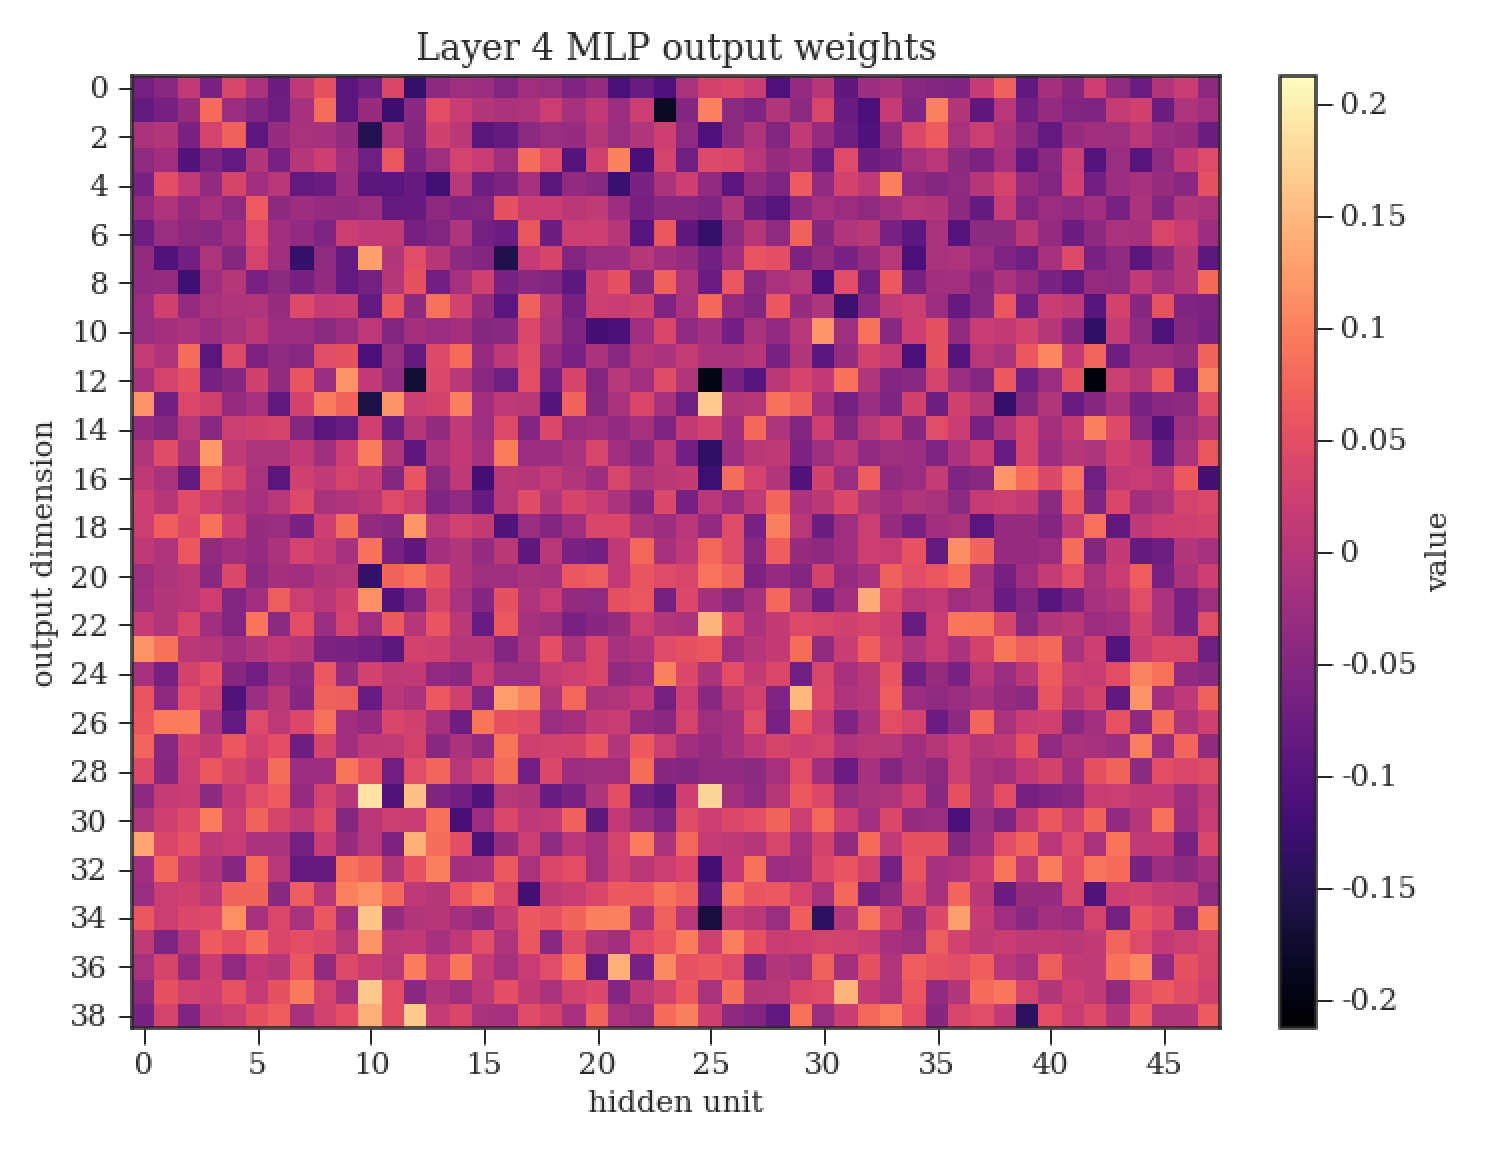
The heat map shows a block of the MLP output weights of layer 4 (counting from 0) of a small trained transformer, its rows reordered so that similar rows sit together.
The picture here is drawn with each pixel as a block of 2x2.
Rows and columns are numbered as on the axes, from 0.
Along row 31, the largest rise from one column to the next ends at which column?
12
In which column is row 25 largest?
29
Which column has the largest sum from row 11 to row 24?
28
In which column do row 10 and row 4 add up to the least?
21
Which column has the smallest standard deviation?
46
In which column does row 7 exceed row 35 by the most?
18
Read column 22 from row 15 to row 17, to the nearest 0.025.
-0.05 0 -0.05
